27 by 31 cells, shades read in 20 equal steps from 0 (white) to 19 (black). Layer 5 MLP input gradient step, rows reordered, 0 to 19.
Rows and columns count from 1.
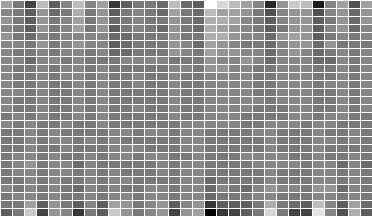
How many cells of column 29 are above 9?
13
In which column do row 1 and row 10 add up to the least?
18
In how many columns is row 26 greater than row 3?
16
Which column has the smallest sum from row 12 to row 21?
3
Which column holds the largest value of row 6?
10
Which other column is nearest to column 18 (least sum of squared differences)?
19
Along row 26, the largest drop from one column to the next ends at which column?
27
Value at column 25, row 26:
11
